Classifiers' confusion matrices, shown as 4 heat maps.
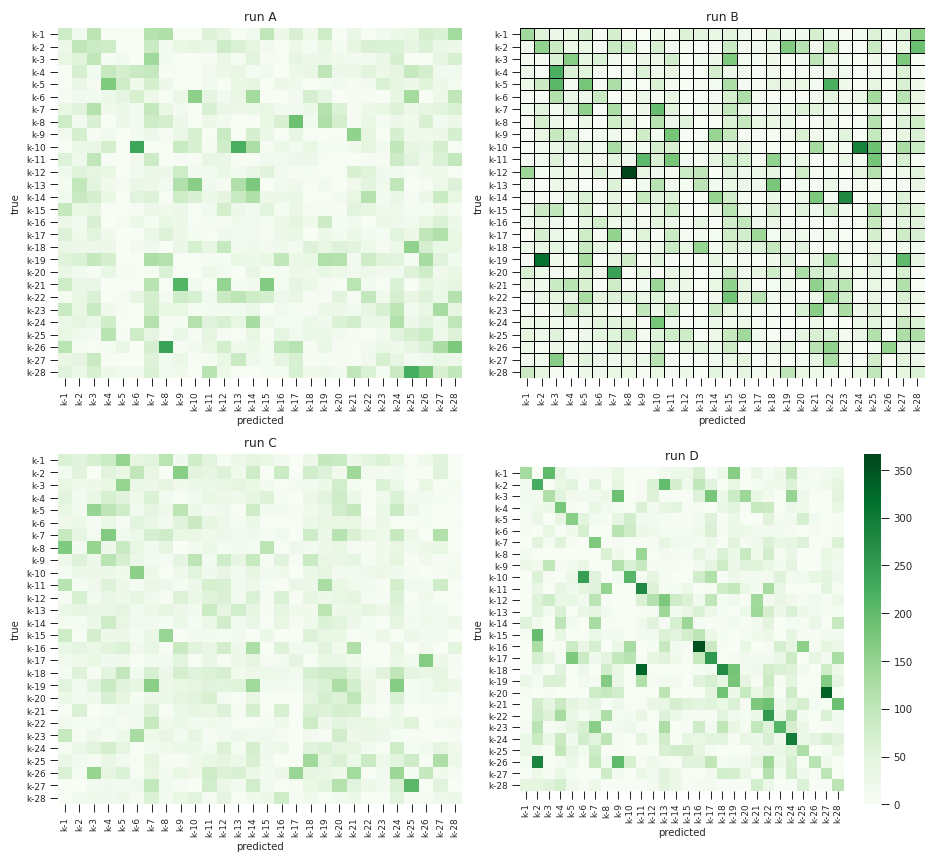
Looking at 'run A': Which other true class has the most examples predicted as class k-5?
k-4
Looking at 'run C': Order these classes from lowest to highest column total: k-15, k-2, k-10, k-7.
k-15, k-2, k-10, k-7
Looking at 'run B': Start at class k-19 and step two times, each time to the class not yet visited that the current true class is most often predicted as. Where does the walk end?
k-28
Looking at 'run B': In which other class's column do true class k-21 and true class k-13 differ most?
k-18
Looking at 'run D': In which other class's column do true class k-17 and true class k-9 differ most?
k-5
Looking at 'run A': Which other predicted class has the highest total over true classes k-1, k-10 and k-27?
k-13
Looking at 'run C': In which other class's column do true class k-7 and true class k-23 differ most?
k-4
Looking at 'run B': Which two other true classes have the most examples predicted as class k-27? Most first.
k-19, k-3
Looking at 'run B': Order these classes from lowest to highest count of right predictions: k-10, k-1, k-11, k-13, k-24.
k-24, k-10, k-13, k-1, k-11
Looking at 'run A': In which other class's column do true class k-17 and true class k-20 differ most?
k-27
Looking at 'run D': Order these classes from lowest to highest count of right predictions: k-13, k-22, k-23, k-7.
k-13, k-7, k-23, k-22
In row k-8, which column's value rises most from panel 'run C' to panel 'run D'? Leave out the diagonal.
k-11
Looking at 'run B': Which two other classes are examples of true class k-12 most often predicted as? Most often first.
k-8, k-1
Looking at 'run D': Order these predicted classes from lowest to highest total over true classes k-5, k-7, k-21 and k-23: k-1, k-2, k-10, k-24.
k-1, k-10, k-24, k-2
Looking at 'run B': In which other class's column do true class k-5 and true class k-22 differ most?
k-3
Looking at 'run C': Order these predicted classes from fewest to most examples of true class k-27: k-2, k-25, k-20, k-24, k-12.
k-2, k-12, k-24, k-20, k-25
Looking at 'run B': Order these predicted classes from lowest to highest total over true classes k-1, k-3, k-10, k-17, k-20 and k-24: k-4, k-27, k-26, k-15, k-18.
k-26, k-18, k-4, k-15, k-27
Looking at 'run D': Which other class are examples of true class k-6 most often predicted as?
k-9
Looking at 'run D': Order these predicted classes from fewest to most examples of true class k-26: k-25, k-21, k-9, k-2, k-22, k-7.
k-25, k-21, k-7, k-22, k-9, k-2
